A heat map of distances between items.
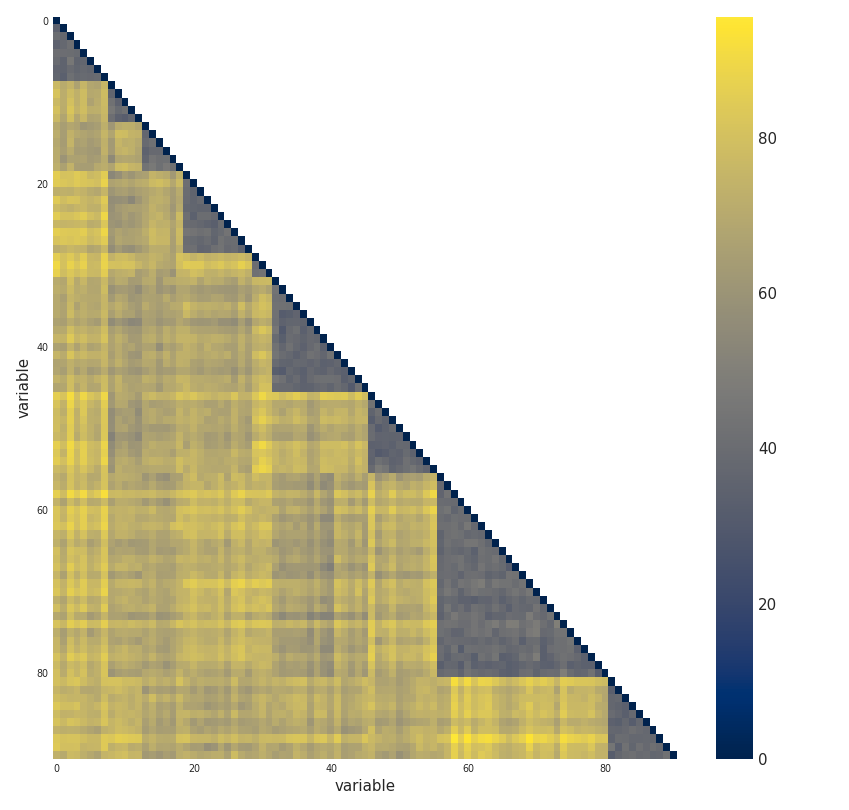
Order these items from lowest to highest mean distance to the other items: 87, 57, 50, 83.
57, 50, 87, 83
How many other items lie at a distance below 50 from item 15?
5
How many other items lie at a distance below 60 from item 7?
7
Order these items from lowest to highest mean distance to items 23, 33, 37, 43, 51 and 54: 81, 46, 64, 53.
53, 46, 64, 81
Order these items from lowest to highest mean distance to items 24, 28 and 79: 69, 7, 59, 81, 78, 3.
59, 78, 69, 81, 3, 7
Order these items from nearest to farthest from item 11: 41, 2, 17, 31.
41, 17, 31, 2
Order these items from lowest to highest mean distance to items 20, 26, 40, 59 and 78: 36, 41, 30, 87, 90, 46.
36, 41, 87, 90, 30, 46
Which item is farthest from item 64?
88
